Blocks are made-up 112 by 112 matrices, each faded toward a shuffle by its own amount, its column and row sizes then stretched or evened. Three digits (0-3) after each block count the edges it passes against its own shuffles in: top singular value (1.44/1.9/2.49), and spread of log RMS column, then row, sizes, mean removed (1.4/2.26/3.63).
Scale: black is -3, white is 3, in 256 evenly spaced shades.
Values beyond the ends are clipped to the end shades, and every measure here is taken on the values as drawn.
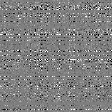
2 2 3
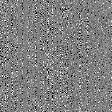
0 3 0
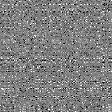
3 1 2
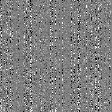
0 3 0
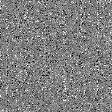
0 2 1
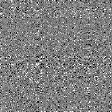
2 2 2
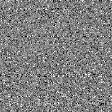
2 1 2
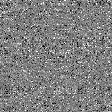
2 0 1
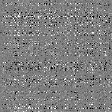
2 2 3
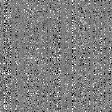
0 3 2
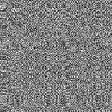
3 1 1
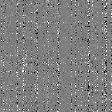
0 3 2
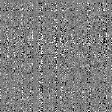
1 3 2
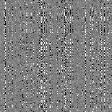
3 3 1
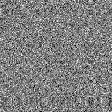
2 0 0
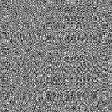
3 1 0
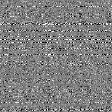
2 1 3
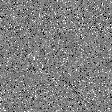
1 0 1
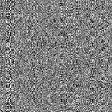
3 2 0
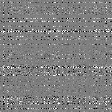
1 2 3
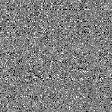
2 1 2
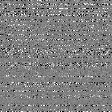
1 1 3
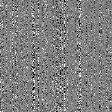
0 3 0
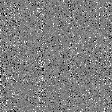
0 2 1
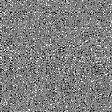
2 1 1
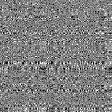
3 0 2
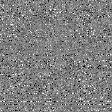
0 1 2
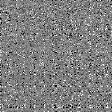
2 2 2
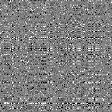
3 1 2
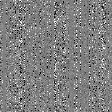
0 3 0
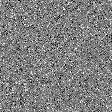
0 0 0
